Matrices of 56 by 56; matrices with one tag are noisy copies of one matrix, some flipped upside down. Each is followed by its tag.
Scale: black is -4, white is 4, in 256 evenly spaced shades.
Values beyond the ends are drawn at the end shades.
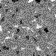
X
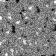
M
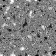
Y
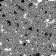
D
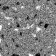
X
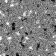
M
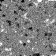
D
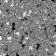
M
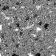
X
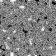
Y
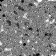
D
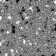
M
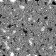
Y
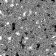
M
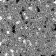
M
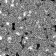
M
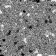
D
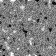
Y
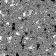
M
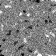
D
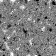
Y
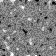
Y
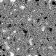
Y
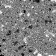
D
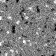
M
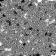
D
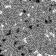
D
